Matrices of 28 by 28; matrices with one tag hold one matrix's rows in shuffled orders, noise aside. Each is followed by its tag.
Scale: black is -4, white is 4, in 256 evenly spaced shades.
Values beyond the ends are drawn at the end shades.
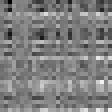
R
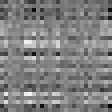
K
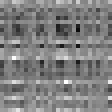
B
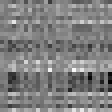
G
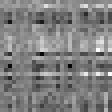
R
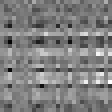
R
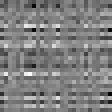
K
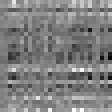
G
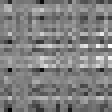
R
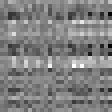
G
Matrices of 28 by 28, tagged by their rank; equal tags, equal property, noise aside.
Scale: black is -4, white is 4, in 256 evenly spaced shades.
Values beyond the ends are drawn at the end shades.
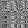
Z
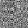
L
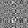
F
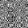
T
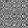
F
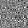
T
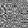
T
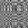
F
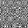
T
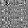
L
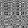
F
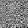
T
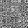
T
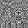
L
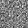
L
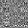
L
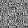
T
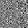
L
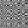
F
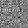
Z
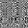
Z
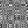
Z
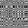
F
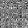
L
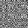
L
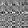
F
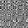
T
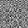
T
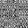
T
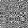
L
